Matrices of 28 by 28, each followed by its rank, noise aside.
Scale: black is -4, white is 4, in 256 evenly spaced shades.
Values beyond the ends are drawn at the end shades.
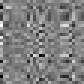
three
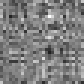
four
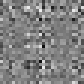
three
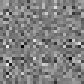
four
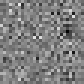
four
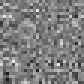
five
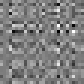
two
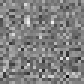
five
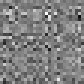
four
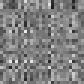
two
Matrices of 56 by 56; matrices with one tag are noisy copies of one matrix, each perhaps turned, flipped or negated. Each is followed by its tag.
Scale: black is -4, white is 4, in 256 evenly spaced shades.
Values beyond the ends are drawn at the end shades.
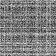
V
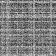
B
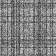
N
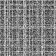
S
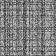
S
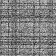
N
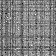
V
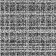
S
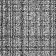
V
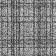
N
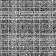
N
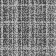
B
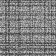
V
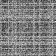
N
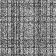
N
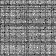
S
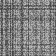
V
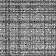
V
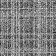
N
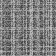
S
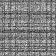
S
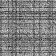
N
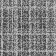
B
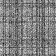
N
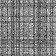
N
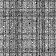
N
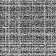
V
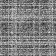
N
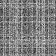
N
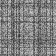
N
